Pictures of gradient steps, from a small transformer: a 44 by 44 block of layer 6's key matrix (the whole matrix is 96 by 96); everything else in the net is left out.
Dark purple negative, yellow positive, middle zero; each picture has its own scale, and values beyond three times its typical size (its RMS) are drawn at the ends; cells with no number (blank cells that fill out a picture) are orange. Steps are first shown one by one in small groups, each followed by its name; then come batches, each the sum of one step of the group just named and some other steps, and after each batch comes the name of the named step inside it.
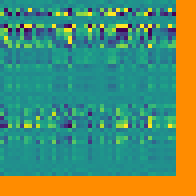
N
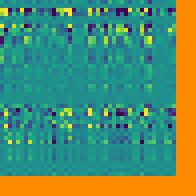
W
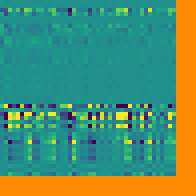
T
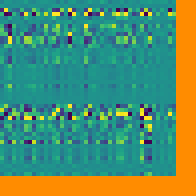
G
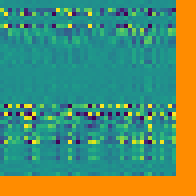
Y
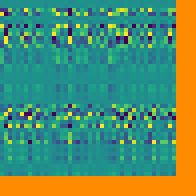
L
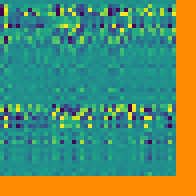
G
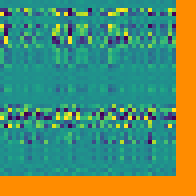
L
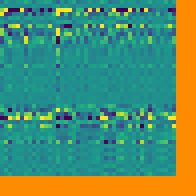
G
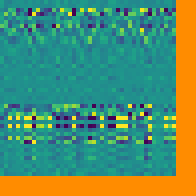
Y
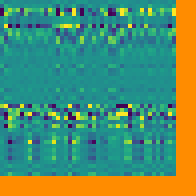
T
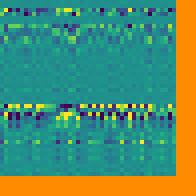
Y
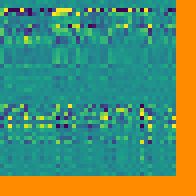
G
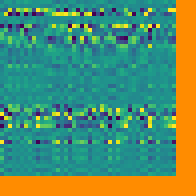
N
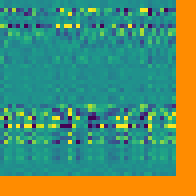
Y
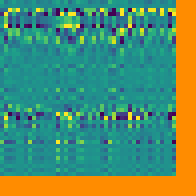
W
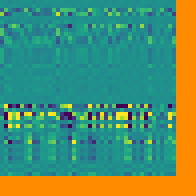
T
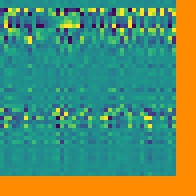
G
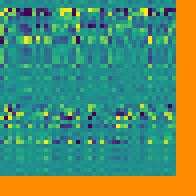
W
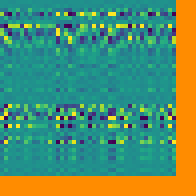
N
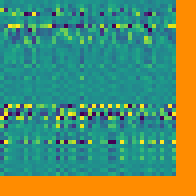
Y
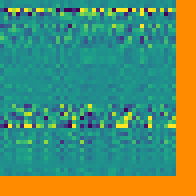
N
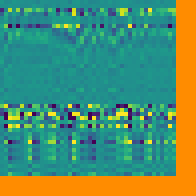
T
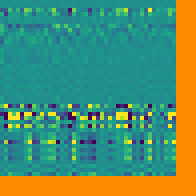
T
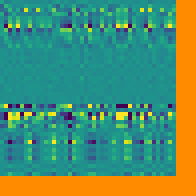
T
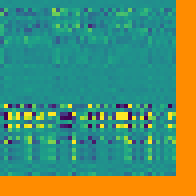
T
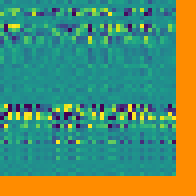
W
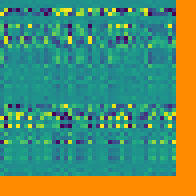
L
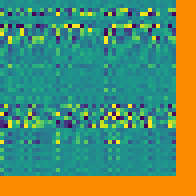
N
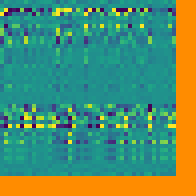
G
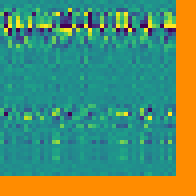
G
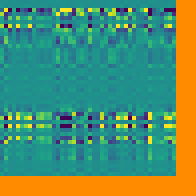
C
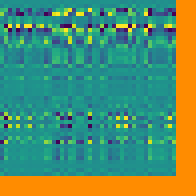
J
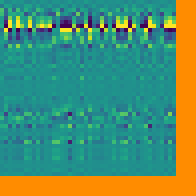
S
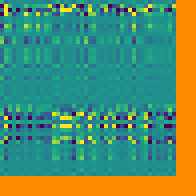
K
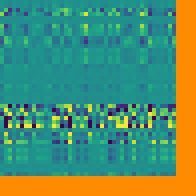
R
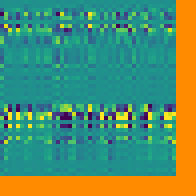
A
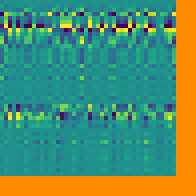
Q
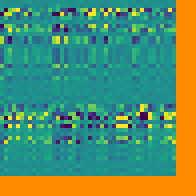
A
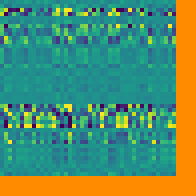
R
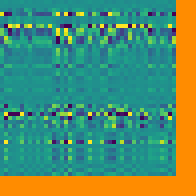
J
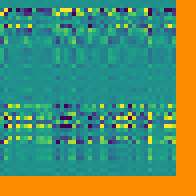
C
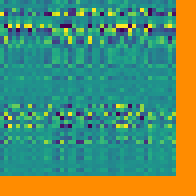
J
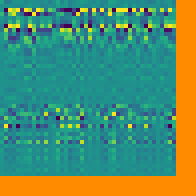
S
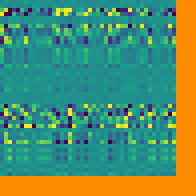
R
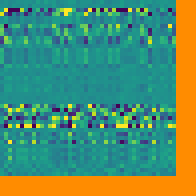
R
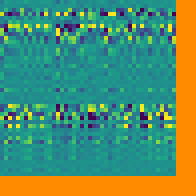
A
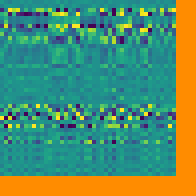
J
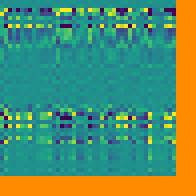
C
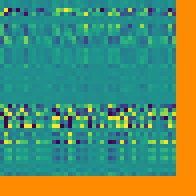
R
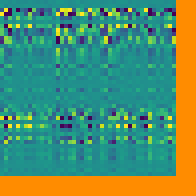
C
